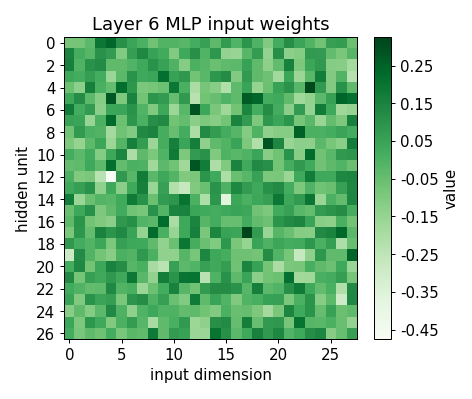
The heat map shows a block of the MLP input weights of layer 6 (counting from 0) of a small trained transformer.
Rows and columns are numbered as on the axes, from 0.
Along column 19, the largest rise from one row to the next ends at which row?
9
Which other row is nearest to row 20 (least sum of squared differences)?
0
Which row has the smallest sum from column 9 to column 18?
4
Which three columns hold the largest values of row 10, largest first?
23, 10, 5
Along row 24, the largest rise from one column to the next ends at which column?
21
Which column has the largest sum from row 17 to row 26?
15
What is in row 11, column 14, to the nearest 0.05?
-0.2
